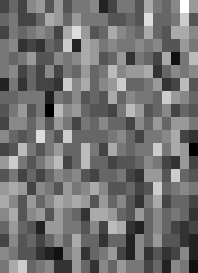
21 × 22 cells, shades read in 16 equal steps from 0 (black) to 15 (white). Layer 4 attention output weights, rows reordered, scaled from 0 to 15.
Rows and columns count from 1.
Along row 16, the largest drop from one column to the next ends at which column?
19
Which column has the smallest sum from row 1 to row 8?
3
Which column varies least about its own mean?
4
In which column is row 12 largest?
18
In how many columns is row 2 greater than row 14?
13
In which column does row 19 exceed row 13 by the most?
9
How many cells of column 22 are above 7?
4
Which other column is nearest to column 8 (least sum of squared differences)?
14
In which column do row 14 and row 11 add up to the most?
20
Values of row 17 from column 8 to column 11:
7 6 3 10
